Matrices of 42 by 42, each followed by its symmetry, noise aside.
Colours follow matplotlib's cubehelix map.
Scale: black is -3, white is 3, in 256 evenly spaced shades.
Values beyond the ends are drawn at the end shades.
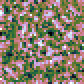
symmetric across the other diagonal.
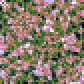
symmetric.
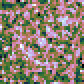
symmetric across the other diagonal.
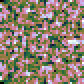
mirrored top to bottom.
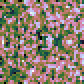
mirrored top to bottom.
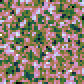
symmetric.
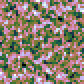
same after a half turn.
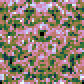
mirrored left to right.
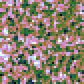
no symmetry.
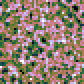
symmetric across the other diagonal.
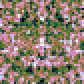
mirrored left to right.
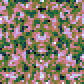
mirrored left to right.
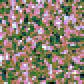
no symmetry.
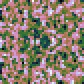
mirrored top to bottom.
